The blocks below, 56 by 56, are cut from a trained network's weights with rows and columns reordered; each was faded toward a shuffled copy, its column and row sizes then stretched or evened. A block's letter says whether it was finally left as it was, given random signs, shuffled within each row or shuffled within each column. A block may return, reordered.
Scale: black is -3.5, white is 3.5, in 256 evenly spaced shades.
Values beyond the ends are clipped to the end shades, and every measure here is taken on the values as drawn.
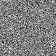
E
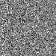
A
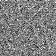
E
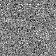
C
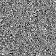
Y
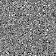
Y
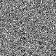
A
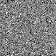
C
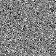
C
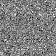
E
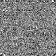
Y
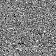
E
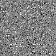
C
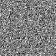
Y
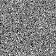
A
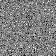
E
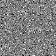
C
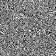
C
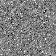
A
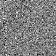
C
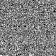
E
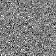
Y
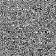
Y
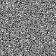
C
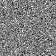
A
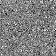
E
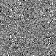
Y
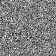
E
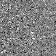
C
